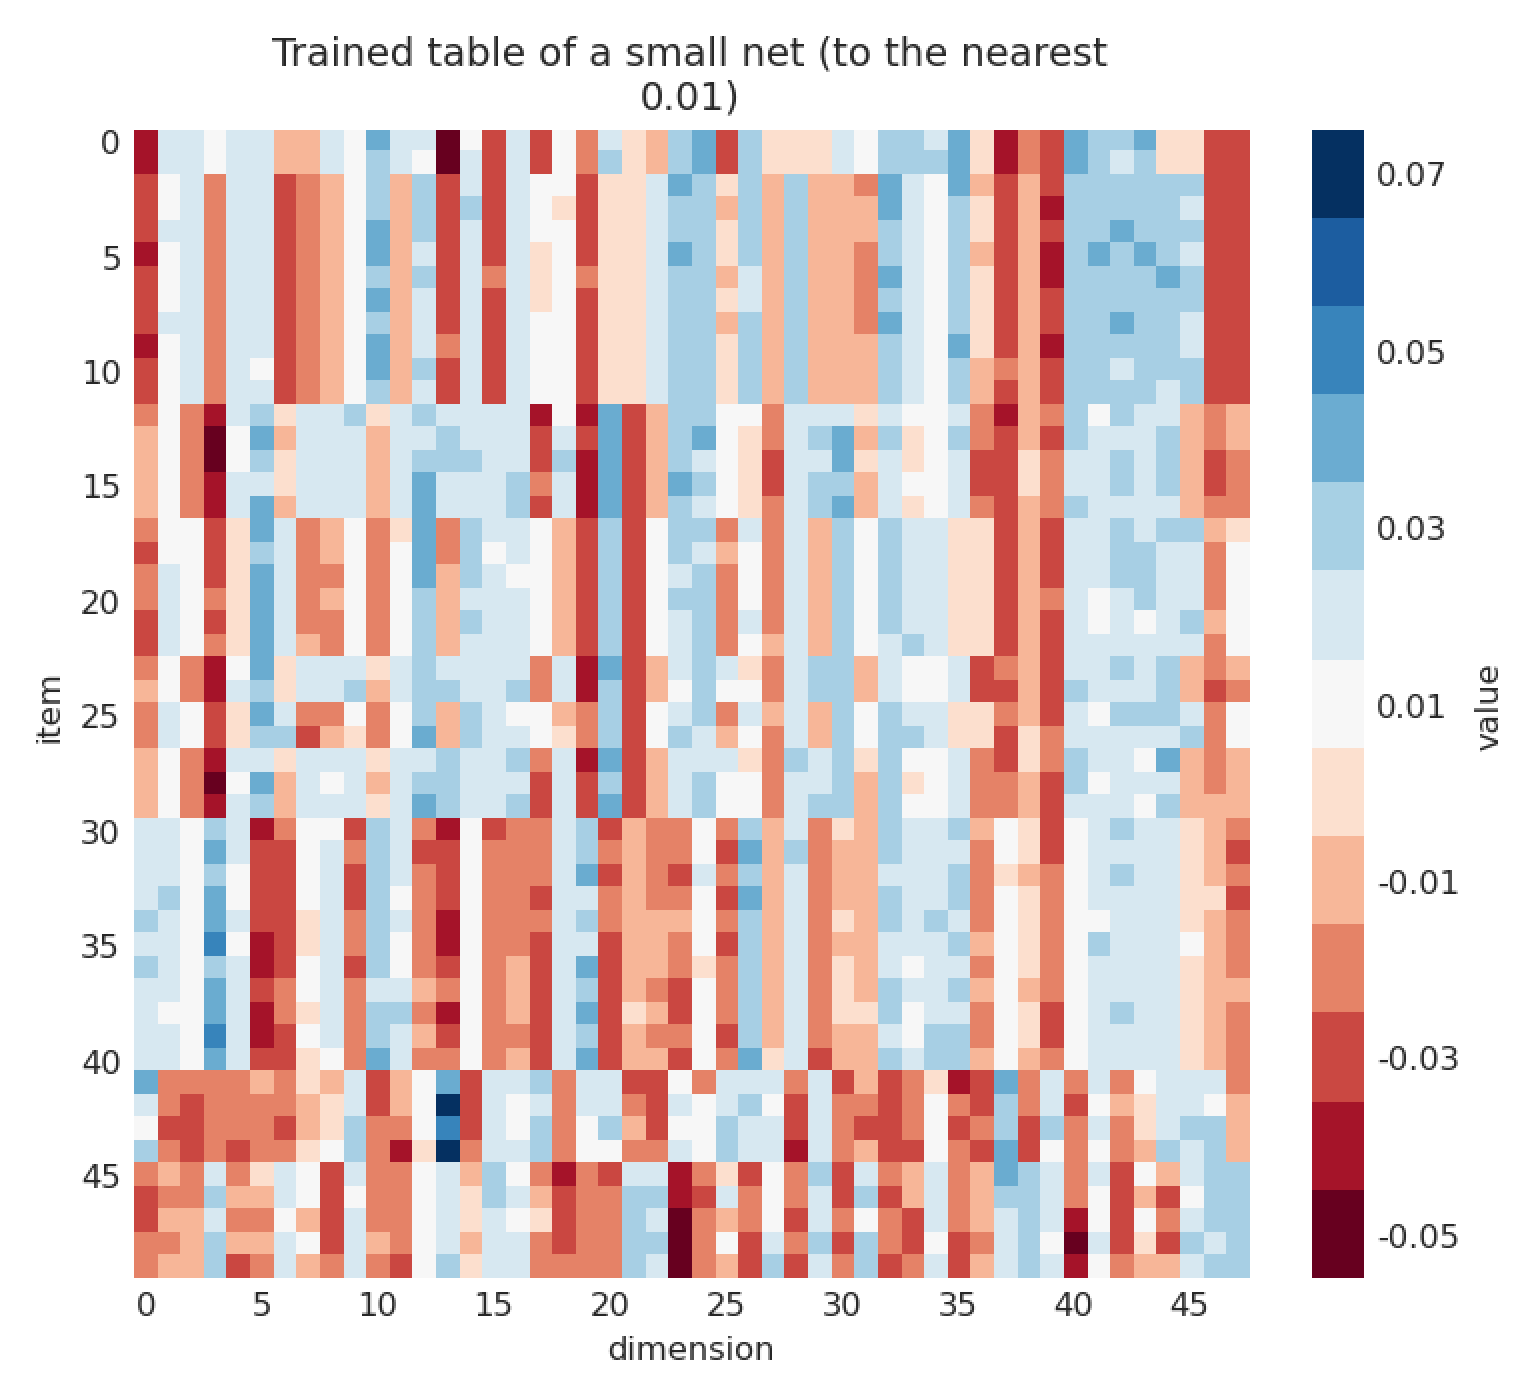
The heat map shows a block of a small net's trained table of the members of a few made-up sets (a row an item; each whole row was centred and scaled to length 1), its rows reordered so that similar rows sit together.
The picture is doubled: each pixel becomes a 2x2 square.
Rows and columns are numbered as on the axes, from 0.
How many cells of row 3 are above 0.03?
1
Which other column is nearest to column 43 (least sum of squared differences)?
41
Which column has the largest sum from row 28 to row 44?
26
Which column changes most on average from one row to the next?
13
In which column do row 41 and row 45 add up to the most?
37
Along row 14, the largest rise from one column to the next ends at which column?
20
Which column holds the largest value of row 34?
3
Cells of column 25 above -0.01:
24
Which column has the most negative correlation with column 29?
2
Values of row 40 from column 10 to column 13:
0.04 0.02 -0.02 -0.02
